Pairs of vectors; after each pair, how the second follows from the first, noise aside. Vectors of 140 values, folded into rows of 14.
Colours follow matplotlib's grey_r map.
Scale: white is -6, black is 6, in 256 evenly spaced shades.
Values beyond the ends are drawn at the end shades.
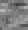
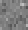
negated, partly zeroed.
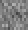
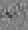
reversed, partly zeroed.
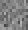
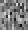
wrapped around, scaled up.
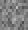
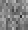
wrapped around, negated.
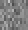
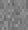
shrunk.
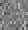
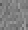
shrunk.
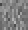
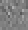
reversed, partly zeroed.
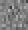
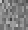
wrapped around, negated.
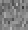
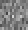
wrapped around, negated.
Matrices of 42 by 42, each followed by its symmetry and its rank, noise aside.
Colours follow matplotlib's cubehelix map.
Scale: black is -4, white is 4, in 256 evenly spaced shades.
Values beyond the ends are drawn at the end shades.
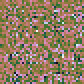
antisymmetric, rank six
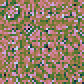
symmetric, rank eight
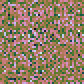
no symmetry, rank eight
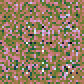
antisymmetric, rank eight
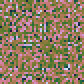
symmetric, rank eight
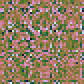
antisymmetric, rank four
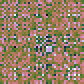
symmetric, rank four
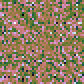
antisymmetric, rank eight
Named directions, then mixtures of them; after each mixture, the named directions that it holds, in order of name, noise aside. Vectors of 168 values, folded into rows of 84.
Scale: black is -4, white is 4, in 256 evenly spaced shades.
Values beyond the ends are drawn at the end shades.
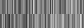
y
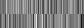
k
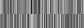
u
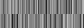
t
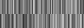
y.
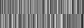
k, t.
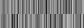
t.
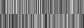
k, t, y.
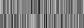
t, u.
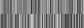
u.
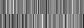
k, t, y.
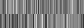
k, t, y.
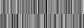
t, u.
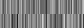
t.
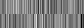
k.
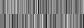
k, t.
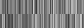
u, y.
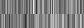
y.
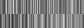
k, t, y.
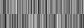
k, t, u.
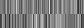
k, u, y.
